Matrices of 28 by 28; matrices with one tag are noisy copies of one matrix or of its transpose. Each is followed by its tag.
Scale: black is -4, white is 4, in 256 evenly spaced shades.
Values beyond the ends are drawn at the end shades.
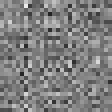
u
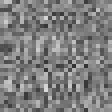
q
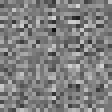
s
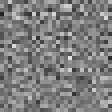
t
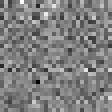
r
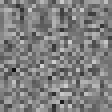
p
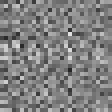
r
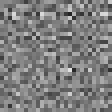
t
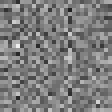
r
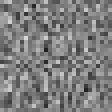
q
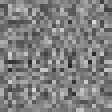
p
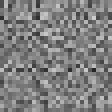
r
